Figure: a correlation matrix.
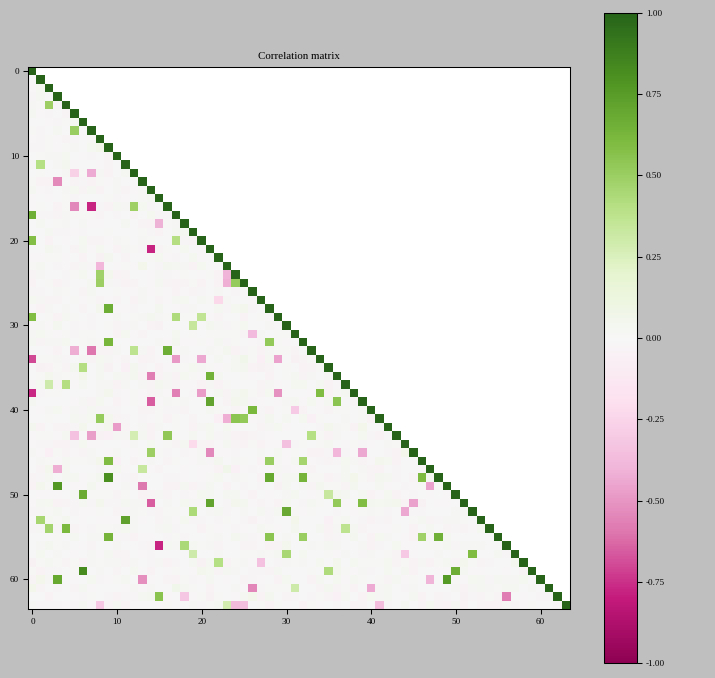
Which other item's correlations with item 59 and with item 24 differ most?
6
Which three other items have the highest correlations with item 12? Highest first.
16, 33, 43
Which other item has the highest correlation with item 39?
21
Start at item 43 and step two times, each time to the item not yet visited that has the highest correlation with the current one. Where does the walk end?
33
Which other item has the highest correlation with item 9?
48
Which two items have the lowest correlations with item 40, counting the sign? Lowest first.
61, 31
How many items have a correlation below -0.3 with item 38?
4
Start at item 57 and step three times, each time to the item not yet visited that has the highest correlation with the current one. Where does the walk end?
19
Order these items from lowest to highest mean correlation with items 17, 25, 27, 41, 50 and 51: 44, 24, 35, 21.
44, 35, 21, 24
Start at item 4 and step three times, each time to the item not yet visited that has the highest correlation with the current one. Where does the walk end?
37
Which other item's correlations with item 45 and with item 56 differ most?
15
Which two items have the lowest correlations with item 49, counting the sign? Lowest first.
13, 47
